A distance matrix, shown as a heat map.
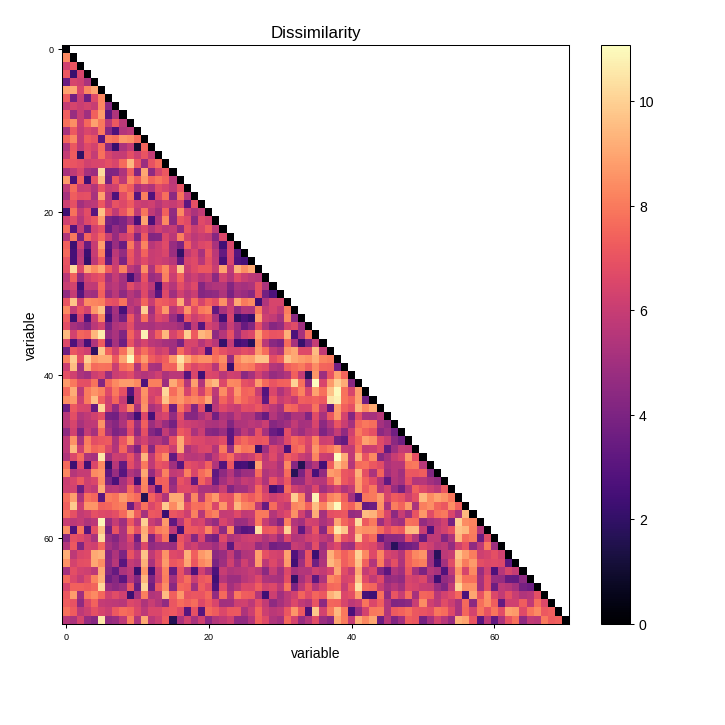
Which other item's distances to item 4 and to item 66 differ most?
37
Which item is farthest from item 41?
35
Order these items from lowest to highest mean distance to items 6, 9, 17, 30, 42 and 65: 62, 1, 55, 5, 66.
66, 62, 1, 55, 5
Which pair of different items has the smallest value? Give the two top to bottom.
10, 12
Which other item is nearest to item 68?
61
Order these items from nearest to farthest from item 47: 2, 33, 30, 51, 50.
30, 2, 33, 51, 50
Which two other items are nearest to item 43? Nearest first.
9, 67
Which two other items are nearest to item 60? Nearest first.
15, 64
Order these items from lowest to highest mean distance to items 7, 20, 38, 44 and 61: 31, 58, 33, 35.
58, 33, 31, 35
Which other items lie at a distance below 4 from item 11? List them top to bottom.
5, 41, 55
